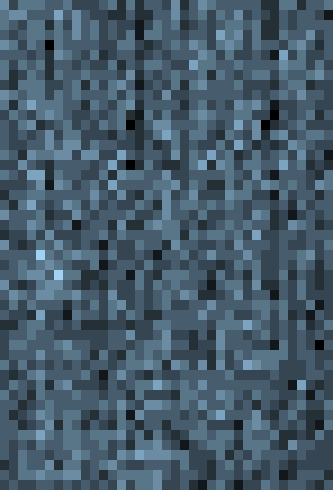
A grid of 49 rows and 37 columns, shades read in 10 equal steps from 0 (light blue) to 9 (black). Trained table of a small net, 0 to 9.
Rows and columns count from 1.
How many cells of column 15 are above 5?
23
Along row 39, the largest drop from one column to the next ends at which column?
34
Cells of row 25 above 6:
3
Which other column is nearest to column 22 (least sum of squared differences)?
26
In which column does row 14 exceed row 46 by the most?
16
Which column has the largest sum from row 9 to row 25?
31
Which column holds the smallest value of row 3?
9
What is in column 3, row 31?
6
